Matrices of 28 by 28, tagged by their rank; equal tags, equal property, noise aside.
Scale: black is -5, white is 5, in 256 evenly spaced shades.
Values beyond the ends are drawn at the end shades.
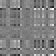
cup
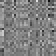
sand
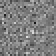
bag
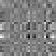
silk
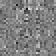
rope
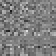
rope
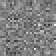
bag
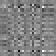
silk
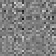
rope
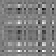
cup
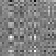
silk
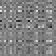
silk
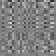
silk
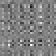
silk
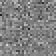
bag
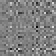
silk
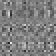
silk
